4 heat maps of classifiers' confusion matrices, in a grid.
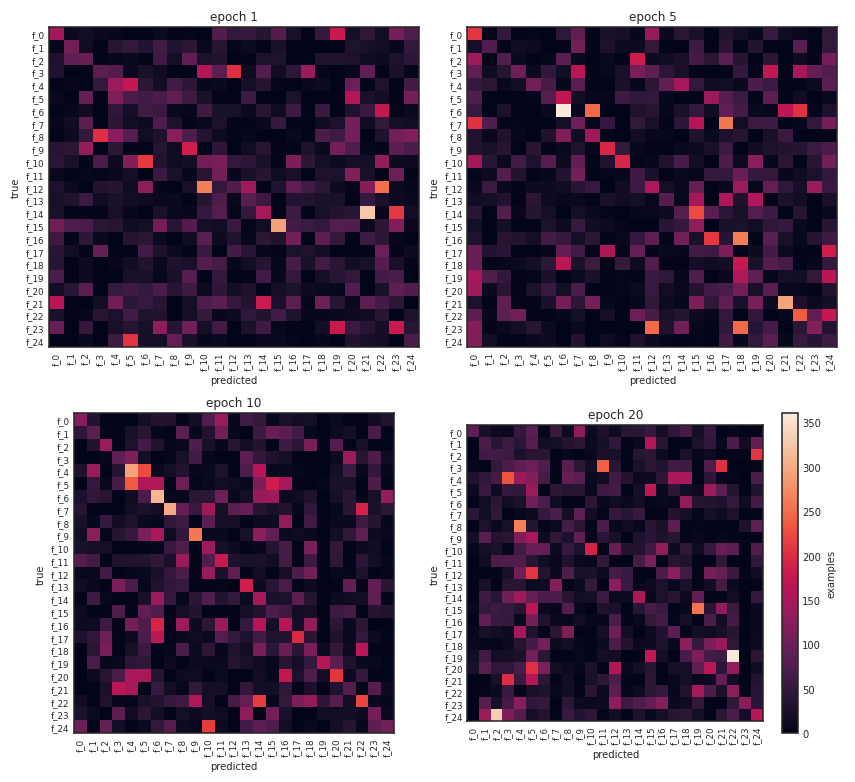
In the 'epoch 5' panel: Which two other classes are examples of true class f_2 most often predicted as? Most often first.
f_11, f_0
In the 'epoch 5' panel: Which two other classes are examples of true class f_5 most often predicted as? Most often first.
f_6, f_16
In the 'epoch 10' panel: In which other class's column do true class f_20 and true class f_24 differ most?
f_10
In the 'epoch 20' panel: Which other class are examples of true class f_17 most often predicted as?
f_4
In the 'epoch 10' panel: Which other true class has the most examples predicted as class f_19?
f_22
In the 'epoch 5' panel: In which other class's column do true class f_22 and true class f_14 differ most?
f_15
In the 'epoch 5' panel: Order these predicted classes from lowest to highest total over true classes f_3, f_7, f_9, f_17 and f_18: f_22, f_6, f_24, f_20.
f_22, f_6, f_20, f_24
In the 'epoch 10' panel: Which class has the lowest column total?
f_19
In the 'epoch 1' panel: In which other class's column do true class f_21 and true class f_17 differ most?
f_14
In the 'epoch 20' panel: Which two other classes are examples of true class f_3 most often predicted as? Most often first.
f_11, f_21
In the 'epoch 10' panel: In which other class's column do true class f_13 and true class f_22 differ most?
f_14
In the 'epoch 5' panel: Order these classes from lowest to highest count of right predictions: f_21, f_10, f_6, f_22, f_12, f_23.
f_23, f_12, f_10, f_22, f_21, f_6
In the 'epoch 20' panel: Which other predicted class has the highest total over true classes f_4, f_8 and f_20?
f_5
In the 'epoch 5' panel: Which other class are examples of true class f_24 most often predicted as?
f_0
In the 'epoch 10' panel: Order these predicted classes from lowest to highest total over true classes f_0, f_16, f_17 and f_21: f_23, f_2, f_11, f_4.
f_23, f_2, f_4, f_11
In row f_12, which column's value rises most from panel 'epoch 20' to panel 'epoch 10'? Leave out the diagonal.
f_10
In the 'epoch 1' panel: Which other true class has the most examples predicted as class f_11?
f_10
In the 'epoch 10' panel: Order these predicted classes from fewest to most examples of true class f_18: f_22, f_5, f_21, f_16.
f_21, f_5, f_16, f_22
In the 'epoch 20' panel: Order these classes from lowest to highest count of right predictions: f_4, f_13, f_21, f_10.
f_13, f_21, f_4, f_10
